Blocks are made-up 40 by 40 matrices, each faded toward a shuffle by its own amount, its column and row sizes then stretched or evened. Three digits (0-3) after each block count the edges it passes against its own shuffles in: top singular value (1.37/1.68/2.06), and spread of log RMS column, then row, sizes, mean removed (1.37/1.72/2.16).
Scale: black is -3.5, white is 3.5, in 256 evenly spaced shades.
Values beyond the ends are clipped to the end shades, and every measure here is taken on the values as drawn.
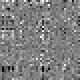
2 3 2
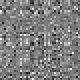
3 2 2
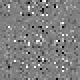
0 2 2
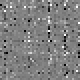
0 3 1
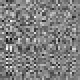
3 3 1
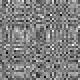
3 1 2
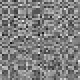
3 1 2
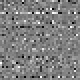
2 2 3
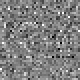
1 0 3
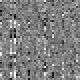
2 3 0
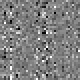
2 3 1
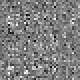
1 3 2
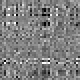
3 2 3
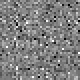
1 0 0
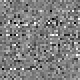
1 0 3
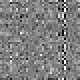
3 3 1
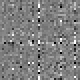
2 3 1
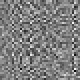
3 3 0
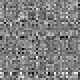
2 2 3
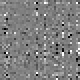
1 3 2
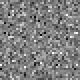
0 2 0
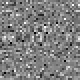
2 0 1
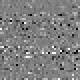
0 1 3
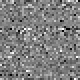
1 0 3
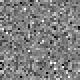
1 0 0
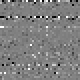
2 0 3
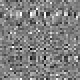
3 2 2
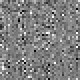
1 3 0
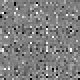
2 2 2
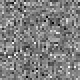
2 0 0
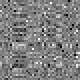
3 0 1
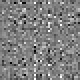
2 3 2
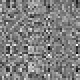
3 3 1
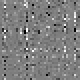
2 3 2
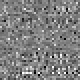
2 1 3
